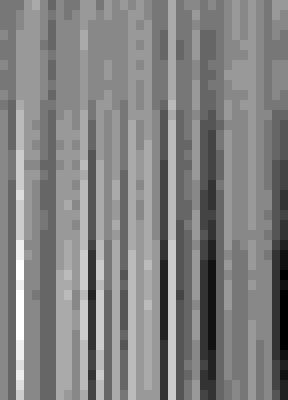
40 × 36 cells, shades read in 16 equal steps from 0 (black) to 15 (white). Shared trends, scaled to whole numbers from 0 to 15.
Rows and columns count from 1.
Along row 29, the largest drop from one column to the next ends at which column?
12
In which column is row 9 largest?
22
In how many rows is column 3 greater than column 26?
39
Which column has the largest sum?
3
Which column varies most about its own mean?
36
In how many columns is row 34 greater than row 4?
11
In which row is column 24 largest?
1
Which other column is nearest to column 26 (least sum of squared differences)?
21
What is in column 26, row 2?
7
